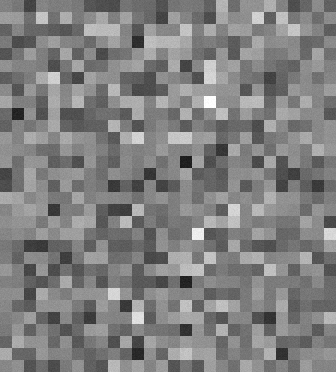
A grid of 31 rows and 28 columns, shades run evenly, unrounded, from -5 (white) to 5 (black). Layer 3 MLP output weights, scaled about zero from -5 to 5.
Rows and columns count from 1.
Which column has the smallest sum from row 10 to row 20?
3
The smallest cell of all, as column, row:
18, 9
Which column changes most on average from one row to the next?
16
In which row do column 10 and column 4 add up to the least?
25
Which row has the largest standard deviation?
27
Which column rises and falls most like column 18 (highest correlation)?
26
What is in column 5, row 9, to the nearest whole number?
-2
